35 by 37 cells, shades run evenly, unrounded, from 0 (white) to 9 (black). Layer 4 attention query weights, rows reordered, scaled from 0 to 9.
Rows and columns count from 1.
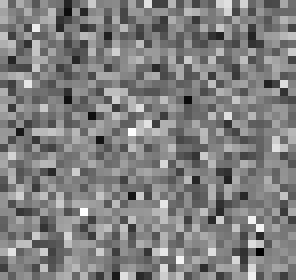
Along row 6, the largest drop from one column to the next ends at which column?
5
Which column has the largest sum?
9
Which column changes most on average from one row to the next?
2
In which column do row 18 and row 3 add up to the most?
25
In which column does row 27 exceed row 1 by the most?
28
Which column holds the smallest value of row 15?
29
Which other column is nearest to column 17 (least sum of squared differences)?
31
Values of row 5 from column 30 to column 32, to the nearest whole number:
6 5 8
